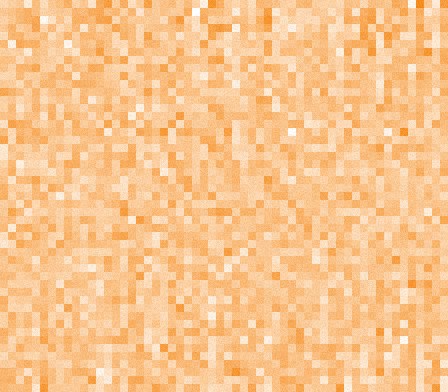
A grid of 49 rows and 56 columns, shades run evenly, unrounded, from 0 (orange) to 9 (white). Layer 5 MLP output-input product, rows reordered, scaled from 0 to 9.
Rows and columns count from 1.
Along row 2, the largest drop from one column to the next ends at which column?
26
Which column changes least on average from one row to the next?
38
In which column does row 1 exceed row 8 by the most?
52
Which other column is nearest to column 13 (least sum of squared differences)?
47
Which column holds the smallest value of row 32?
29
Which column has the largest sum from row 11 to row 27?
18
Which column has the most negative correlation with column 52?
19
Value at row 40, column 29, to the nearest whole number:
6
